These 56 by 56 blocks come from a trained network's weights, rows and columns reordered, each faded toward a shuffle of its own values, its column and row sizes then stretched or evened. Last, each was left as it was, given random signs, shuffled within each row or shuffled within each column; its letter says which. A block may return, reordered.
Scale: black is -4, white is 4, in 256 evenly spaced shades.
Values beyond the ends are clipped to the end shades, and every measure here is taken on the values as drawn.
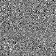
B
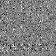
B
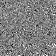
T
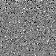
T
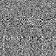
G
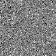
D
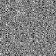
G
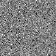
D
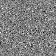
T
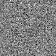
D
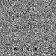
G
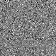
T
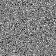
T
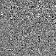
B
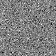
T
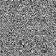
G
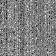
D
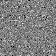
T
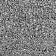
T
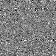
T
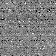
T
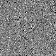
D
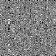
G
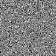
B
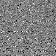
T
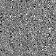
B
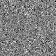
T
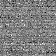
T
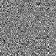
G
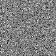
D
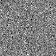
D
